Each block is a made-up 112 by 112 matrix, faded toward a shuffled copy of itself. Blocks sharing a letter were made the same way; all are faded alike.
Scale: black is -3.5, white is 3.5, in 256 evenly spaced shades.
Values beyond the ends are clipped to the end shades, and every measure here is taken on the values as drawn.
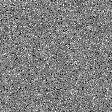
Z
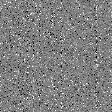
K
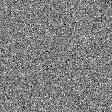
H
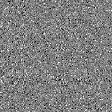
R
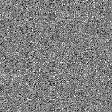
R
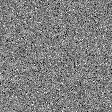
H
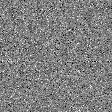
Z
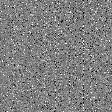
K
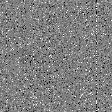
K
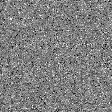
Z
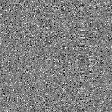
R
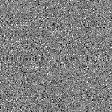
R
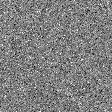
H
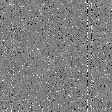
K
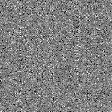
R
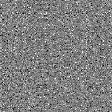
R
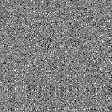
R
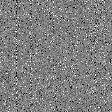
K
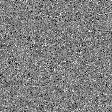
Z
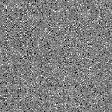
R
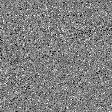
Z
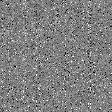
K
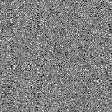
R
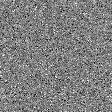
Z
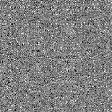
R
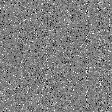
K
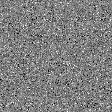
Z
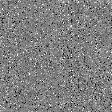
K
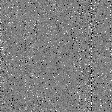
K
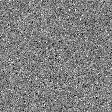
H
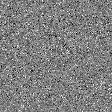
Z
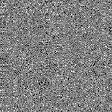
R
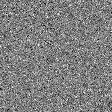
H
